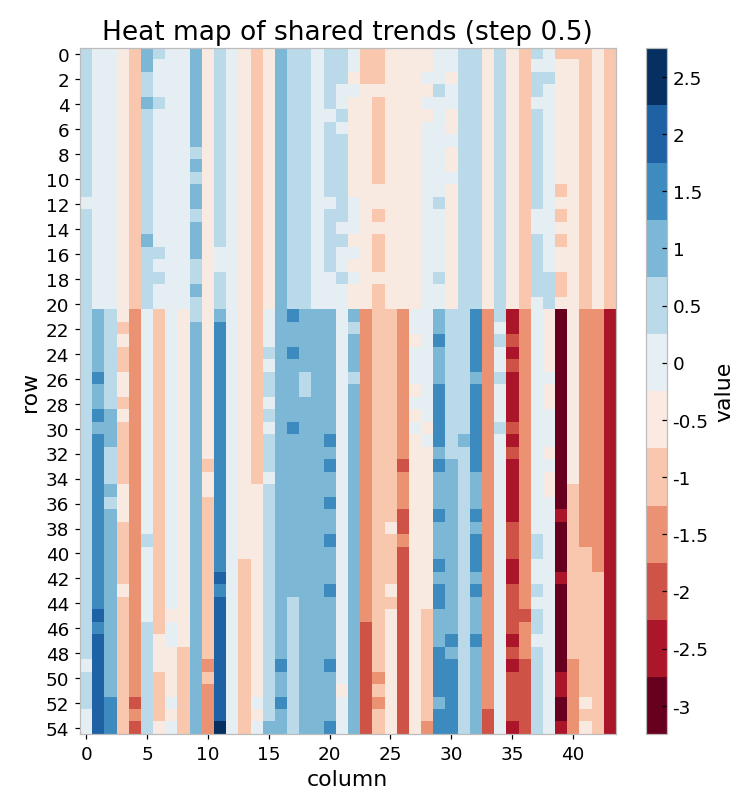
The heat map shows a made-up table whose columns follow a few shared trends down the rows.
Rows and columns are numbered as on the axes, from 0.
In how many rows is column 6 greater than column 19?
4
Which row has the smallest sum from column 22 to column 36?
54
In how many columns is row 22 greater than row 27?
2
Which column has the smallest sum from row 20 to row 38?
39
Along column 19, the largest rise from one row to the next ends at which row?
21
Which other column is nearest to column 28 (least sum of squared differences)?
8
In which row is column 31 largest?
31
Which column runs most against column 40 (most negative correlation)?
14
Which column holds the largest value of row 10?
16
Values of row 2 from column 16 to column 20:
1 0.5 0.5 0 0.5
